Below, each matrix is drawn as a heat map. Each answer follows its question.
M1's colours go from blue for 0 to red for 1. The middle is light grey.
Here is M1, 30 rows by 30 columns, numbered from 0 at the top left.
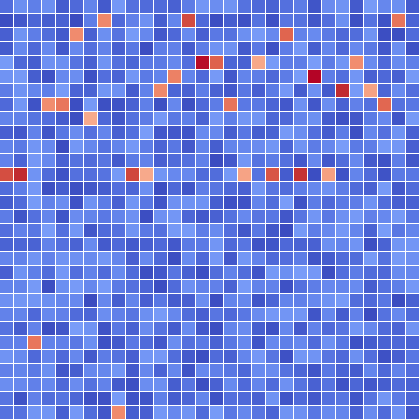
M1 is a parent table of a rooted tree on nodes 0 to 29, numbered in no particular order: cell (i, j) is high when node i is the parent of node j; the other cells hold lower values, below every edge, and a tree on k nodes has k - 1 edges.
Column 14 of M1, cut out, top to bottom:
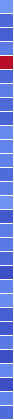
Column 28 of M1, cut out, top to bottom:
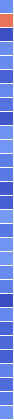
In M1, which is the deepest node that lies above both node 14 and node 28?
1
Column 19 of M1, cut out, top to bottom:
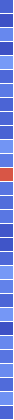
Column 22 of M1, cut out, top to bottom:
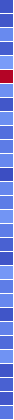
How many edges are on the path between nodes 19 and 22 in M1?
3
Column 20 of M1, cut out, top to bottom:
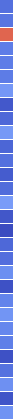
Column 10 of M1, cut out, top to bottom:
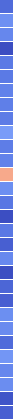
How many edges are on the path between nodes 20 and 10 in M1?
4
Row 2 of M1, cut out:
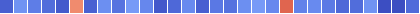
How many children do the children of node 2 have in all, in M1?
2
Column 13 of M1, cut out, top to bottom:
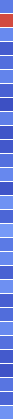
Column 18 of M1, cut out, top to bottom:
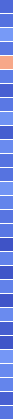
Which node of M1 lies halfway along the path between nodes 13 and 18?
7
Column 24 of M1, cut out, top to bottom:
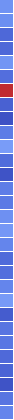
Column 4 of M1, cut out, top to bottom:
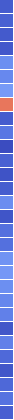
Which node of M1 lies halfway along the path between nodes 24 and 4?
12
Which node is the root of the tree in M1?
29
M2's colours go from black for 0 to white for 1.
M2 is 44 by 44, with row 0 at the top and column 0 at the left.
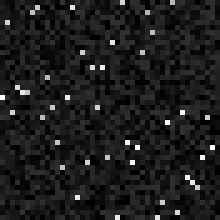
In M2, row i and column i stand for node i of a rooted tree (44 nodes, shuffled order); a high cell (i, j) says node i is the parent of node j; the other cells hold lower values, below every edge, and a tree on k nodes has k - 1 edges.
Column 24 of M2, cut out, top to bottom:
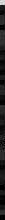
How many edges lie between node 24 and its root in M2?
5
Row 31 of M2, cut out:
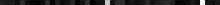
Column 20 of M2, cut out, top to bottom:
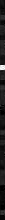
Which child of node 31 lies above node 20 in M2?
21
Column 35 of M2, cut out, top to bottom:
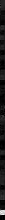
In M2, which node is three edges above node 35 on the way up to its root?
2
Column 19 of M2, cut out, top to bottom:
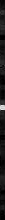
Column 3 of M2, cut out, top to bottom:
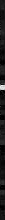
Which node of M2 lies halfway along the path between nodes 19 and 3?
40
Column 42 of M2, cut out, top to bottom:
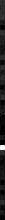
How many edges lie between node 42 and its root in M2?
6
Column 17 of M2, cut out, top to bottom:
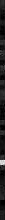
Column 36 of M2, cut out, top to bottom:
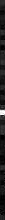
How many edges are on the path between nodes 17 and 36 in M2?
8
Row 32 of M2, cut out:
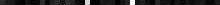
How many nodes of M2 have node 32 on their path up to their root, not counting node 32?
3
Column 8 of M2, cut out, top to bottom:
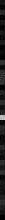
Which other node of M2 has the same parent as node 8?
41
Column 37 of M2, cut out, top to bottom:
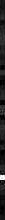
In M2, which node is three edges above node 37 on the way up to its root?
29
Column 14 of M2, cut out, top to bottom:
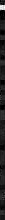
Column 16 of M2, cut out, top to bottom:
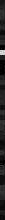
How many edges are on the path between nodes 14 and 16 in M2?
8
